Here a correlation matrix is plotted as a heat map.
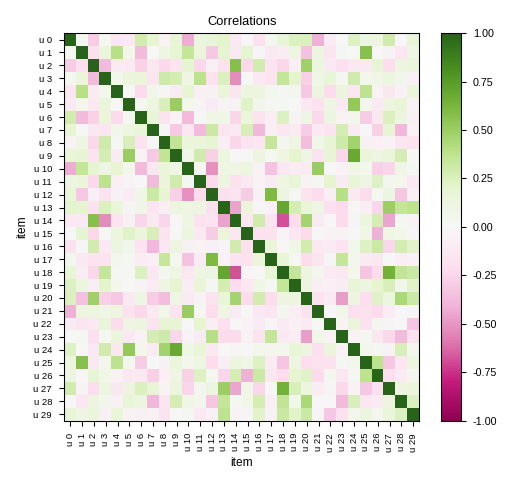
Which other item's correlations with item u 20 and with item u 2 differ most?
u 0
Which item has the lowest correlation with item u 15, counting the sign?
u 26
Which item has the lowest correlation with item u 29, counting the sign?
u 22
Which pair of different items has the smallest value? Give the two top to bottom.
u 14, u 18
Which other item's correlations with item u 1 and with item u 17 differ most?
u 12
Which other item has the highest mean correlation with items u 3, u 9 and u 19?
u 24
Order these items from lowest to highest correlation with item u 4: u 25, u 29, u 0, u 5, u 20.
u 20, u 0, u 5, u 29, u 25
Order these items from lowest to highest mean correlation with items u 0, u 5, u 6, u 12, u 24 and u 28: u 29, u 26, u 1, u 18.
u 1, u 26, u 29, u 18
